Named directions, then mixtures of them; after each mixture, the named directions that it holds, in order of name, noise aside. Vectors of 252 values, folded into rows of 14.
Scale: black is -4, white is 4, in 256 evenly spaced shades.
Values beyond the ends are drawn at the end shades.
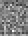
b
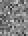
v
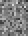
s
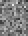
s.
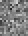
s, v.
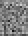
b.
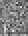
b, s.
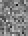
b, v.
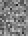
b, v.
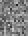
b, v.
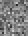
b, v.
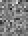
s, v.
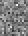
b, v.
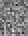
b, v.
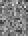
s.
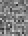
b, v.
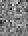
s, v.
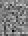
b.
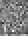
b, s.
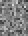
s.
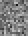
b, v.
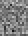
b.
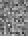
b, v.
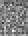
b.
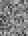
v.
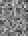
s.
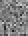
b, s.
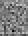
b.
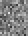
v.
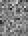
s, v.
